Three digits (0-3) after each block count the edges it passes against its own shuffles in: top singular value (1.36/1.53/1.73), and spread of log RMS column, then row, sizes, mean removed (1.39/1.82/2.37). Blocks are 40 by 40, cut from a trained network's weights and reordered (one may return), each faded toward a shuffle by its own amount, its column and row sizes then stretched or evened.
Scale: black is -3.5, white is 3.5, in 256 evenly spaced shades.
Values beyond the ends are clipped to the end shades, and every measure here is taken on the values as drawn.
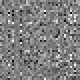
2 3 1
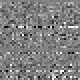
0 1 3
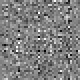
1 3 1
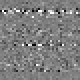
2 0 3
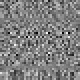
3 0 3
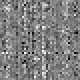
2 2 1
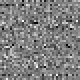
0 1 3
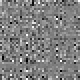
1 3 3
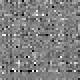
1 0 3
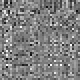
3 2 2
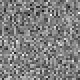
2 0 0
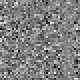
2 2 1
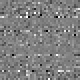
0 1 3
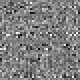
2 0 3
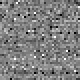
0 0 1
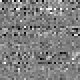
2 1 3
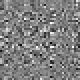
3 2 2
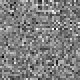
1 0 1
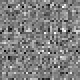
3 0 3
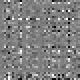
3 3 3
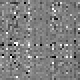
1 3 1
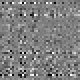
3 2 3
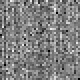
2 0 0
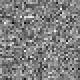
1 0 1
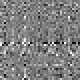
3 2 2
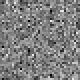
1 2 0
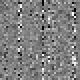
0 3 0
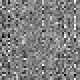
3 3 0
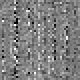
1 3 0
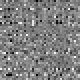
2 1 3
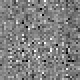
0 2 1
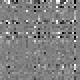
3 2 3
